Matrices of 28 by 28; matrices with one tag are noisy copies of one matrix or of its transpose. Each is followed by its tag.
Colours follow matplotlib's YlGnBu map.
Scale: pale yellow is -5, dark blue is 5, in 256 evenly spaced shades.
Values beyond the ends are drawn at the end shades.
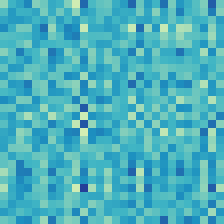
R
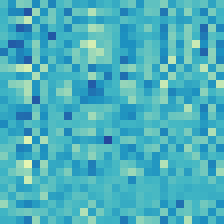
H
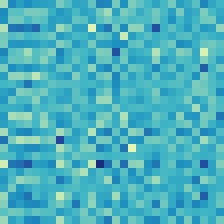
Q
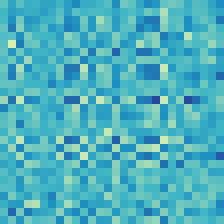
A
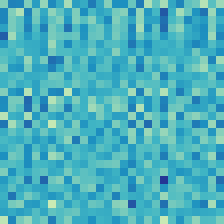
Q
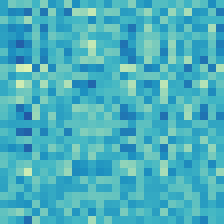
H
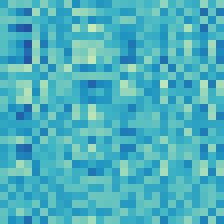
H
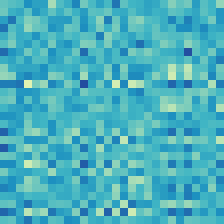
R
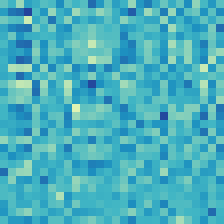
H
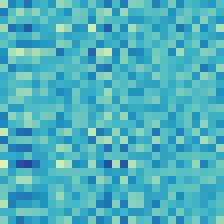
Q
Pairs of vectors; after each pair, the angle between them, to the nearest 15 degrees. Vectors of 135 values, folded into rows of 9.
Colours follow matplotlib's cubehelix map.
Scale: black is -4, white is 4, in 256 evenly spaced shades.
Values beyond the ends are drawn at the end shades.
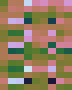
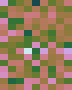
120 degrees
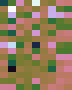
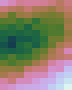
90 degrees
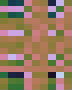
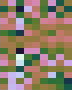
120 degrees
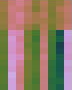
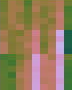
135 degrees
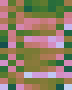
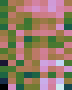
135 degrees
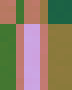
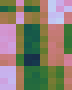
150 degrees
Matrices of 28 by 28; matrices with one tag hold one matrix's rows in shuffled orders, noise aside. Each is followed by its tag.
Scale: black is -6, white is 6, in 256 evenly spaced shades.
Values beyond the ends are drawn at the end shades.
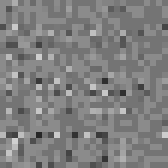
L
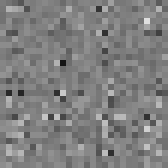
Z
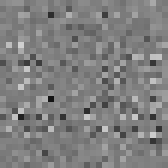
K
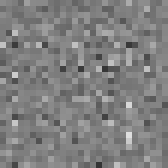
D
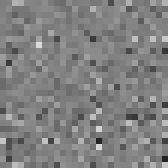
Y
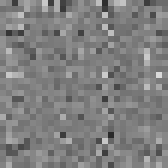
Z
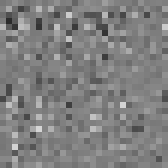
L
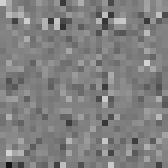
Z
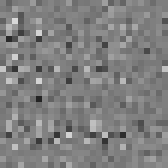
L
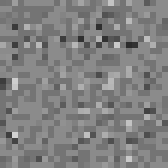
D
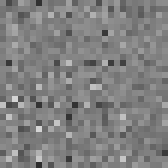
L
